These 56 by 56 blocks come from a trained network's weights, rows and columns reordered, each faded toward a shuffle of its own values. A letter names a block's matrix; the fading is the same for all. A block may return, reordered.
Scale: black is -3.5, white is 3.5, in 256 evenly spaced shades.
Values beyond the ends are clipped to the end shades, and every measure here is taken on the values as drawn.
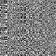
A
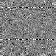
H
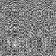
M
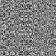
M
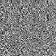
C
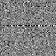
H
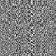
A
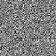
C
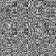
M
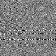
H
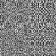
M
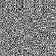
C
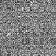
M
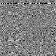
H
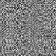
A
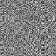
M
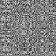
A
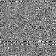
H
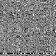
H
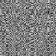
M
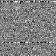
H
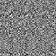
A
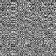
M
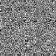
C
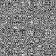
C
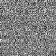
A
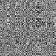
A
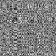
A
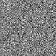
C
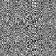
A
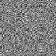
A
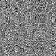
C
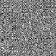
C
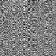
A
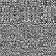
A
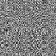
M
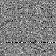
H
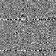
H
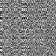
M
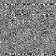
H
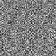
A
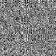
C
